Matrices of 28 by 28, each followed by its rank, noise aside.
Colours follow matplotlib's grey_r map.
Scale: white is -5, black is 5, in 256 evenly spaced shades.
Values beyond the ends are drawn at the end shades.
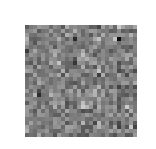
six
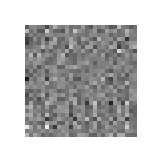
four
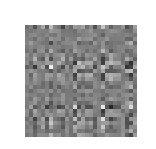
two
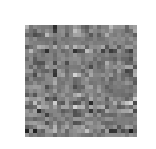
four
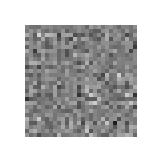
eight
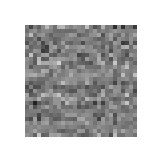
six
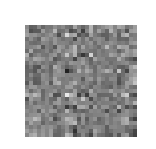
four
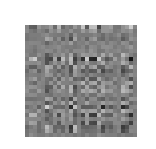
two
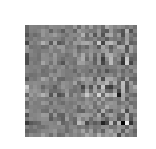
three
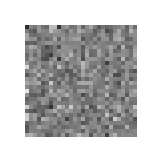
six
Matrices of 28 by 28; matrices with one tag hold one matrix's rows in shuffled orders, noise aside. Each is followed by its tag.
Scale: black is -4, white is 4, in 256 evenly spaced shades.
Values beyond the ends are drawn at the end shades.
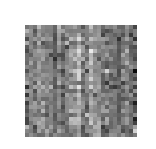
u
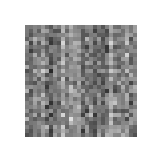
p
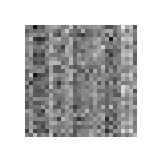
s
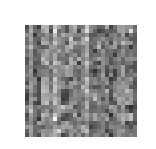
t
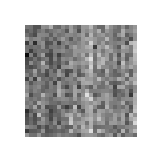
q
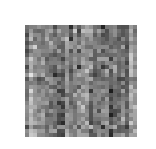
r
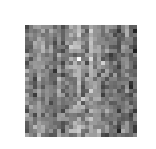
u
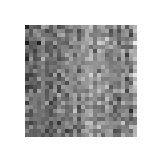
q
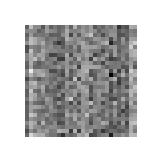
r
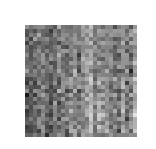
q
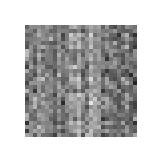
u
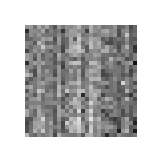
u
